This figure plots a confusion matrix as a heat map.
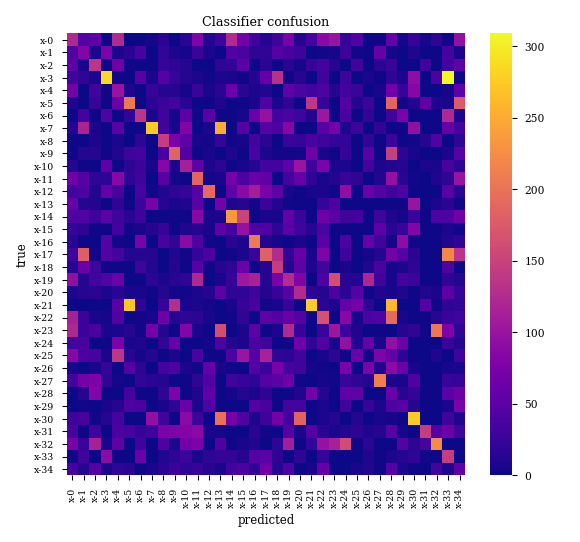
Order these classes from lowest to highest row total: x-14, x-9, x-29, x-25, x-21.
x-29, x-9, x-25, x-14, x-21
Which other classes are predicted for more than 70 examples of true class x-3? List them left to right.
x-18, x-30, x-33
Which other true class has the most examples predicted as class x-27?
x-25
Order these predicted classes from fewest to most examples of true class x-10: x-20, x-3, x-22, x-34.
x-34, x-3, x-22, x-20
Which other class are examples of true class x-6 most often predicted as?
x-33
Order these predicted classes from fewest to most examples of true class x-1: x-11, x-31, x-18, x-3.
x-31, x-11, x-18, x-3
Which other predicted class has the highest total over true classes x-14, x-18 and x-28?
x-15
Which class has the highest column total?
x-28
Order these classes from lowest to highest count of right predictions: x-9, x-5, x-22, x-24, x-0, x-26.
x-26, x-24, x-0, x-22, x-9, x-5
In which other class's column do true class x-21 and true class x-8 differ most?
x-5
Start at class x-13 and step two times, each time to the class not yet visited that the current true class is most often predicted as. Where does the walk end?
x-20
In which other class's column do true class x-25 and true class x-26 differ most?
x-4
